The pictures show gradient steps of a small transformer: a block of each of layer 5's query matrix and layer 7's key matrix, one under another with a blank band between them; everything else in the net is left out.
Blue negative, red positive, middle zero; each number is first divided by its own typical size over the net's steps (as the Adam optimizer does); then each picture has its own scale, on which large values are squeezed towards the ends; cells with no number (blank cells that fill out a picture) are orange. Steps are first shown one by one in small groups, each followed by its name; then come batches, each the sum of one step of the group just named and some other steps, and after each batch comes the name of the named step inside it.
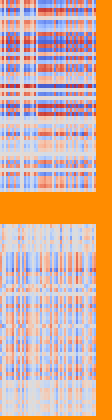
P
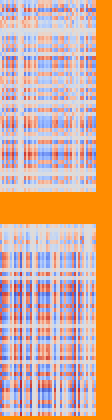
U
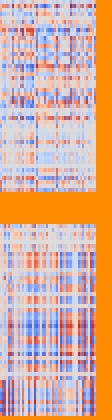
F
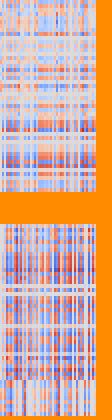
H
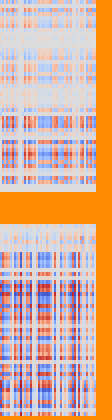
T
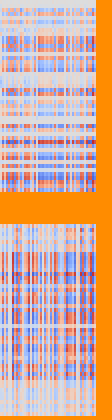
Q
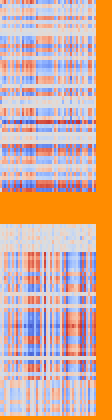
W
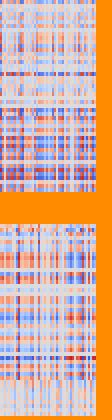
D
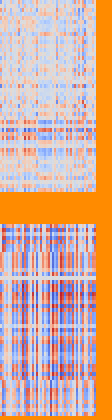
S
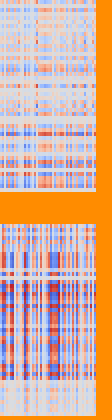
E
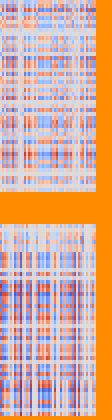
U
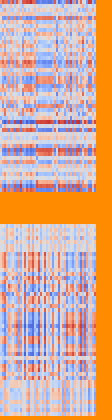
W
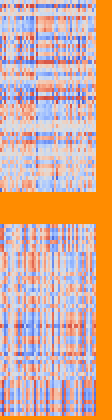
F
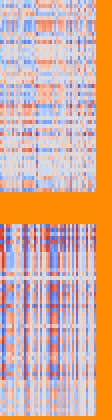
E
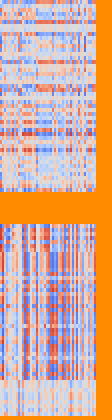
S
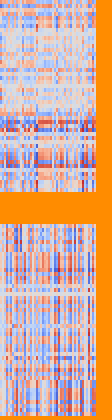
H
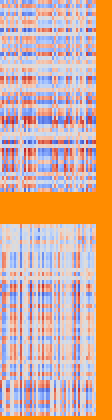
T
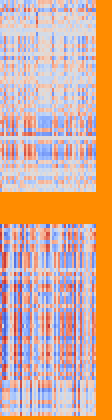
U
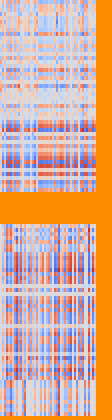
H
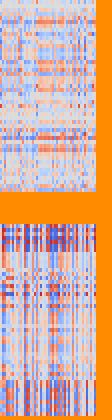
E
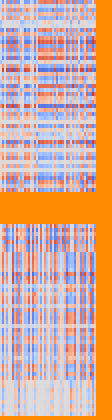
Q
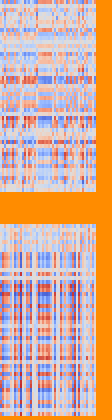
T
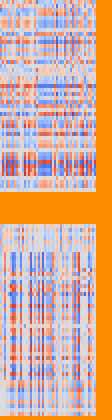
P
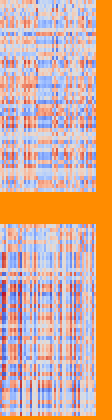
U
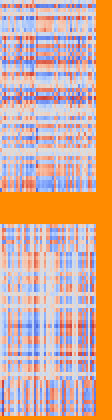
F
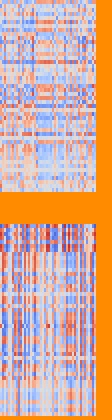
Q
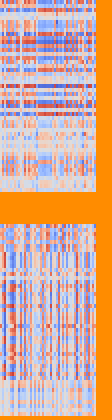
P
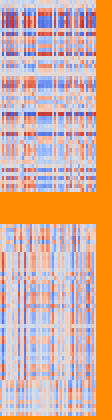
Q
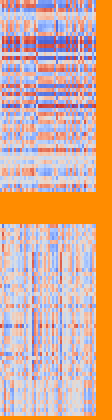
P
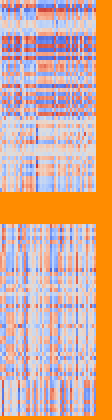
P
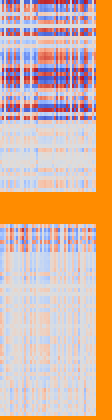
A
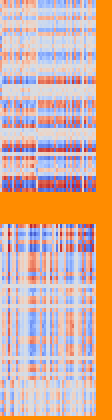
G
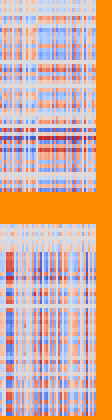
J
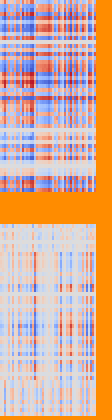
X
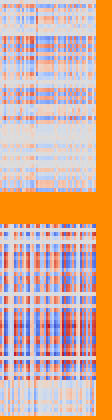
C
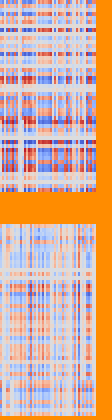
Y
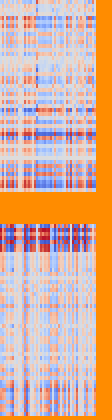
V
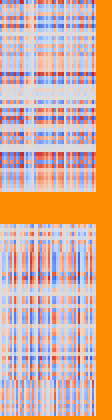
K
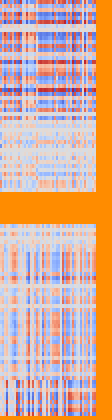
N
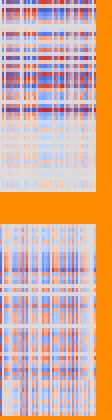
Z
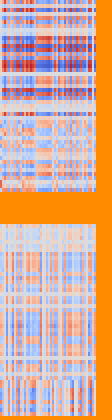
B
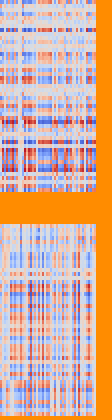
Y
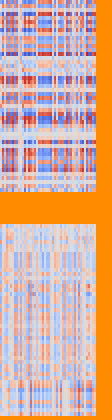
Y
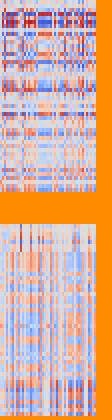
B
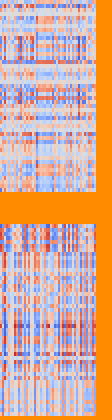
C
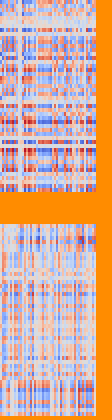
Y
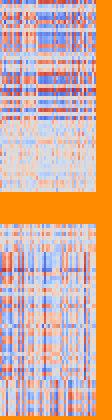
N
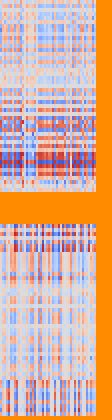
K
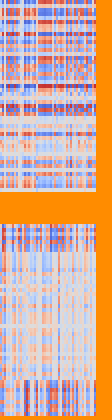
Z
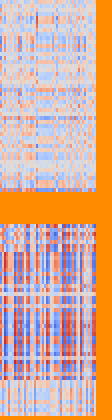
C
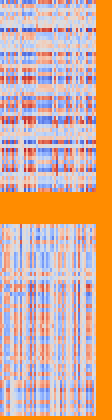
Y
